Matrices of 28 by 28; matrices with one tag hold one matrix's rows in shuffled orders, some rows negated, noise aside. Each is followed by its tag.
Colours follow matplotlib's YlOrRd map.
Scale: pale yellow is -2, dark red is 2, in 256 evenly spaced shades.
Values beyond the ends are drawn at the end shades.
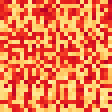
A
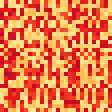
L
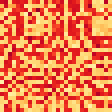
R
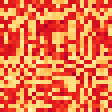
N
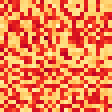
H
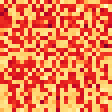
A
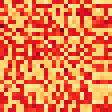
R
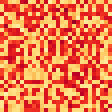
L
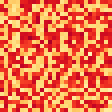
H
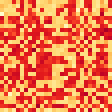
N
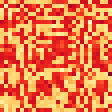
N
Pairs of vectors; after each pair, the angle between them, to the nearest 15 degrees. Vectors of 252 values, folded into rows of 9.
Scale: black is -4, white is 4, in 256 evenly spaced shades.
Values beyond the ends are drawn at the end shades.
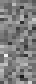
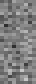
105 degrees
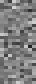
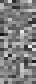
150 degrees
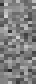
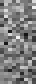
30 degrees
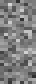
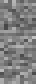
90 degrees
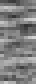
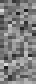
75 degrees
